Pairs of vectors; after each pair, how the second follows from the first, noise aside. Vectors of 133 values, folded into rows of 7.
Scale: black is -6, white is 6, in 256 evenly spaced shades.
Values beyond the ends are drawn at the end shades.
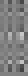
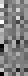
wrapped around, negated, scaled up.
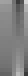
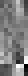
wrapped around, negated, scaled up.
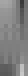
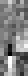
wrapped around, negated, scaled up.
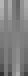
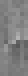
wrapped around, negated, shrunk.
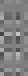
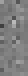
wrapped around, negated, partly zeroed.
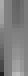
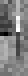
wrapped around, negated, scaled up.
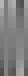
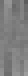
reversed, shrunk.
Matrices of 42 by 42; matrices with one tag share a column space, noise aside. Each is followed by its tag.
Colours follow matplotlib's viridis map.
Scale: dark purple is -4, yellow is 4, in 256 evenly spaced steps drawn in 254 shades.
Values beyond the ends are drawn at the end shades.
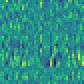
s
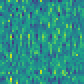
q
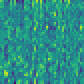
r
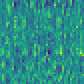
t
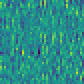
t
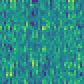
r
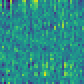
r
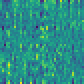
r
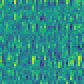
s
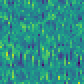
s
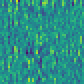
t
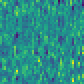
t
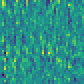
t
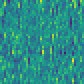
t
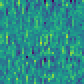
t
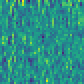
t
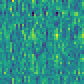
q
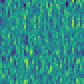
t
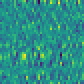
s
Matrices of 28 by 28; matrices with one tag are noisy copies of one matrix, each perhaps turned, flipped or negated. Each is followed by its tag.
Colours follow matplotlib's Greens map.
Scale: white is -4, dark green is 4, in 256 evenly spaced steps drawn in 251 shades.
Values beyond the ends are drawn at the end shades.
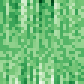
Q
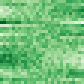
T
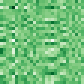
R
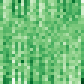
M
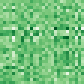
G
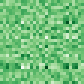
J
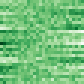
Q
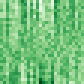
Q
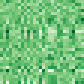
R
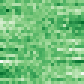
T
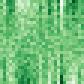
T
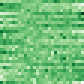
M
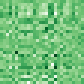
G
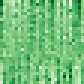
M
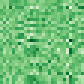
R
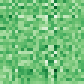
G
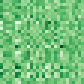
J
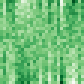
T
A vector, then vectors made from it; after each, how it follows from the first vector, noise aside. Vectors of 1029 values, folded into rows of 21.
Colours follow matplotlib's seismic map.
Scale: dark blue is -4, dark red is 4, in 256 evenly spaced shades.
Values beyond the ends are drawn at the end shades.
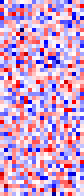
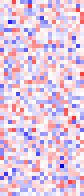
reversed, shrunk.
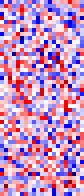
sign-scrambled.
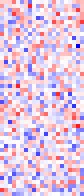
reversed, shrunk.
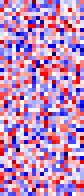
wrapped around, negated.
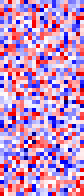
wrapped around.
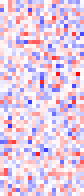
wrapped around, shrunk.
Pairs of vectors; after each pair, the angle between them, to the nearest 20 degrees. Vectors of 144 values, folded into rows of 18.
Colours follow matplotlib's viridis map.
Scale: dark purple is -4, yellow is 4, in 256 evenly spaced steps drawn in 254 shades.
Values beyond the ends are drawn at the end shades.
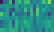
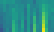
100 degrees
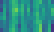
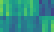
120 degrees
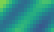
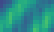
160 degrees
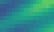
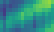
20 degrees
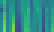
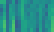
40 degrees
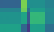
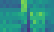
20 degrees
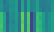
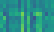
40 degrees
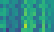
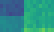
60 degrees
